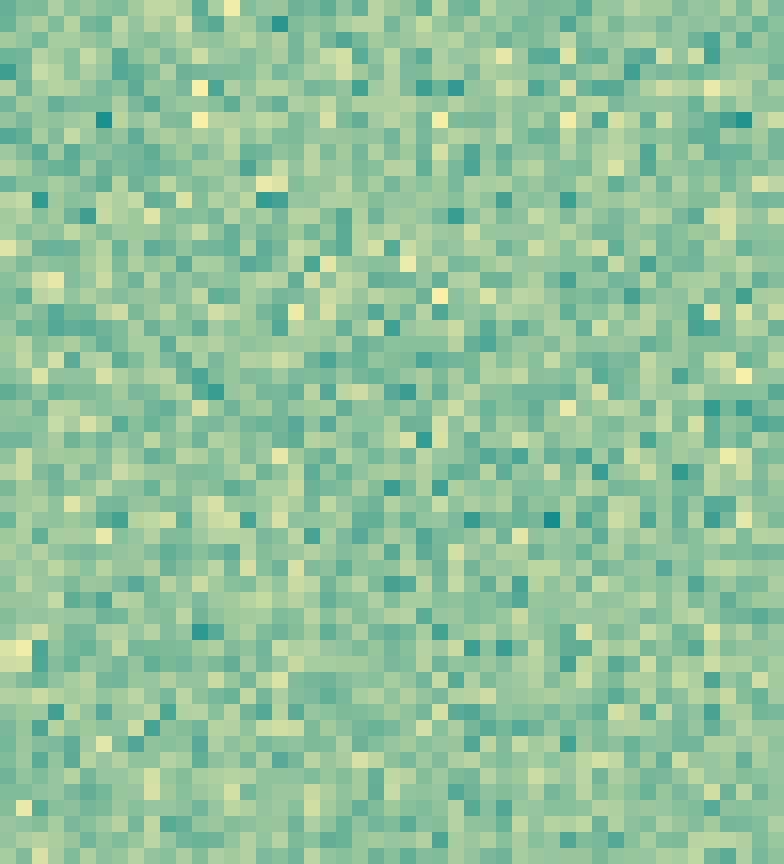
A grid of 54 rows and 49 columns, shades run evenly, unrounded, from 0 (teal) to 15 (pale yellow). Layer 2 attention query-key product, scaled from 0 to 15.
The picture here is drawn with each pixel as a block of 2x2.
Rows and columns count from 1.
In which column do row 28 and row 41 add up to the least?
30
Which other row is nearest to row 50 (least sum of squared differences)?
49
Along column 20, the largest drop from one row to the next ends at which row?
17
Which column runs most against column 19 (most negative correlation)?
44
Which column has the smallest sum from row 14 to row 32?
43
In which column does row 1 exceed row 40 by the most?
28
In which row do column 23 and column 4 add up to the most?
18
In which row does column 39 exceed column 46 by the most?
8
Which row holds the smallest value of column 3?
13
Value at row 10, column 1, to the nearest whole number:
9
